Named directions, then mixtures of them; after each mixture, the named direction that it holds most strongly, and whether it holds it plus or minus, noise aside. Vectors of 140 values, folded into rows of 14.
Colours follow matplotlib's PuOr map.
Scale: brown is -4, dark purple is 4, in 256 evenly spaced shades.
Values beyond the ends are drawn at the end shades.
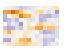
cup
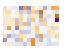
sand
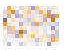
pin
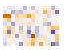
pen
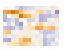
cup, plus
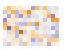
pin, plus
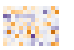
pen, minus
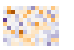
pin, plus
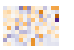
sand, plus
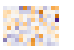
sand, plus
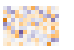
pin, minus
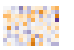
sand, plus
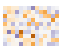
pin, plus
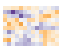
cup, minus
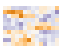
cup, plus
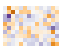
pen, minus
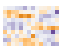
cup, plus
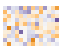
sand, plus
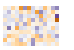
sand, minus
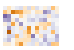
pen, minus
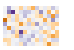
pin, minus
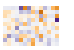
sand, plus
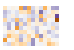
sand, minus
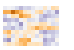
cup, plus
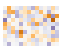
pin, plus
